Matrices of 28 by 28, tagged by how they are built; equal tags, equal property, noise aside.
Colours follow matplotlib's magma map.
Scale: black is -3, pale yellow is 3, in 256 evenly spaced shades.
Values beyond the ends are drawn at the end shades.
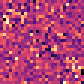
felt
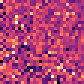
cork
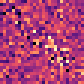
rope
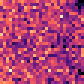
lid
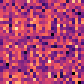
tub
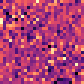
felt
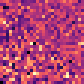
cork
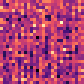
tub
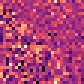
cork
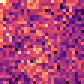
lid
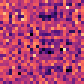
tub
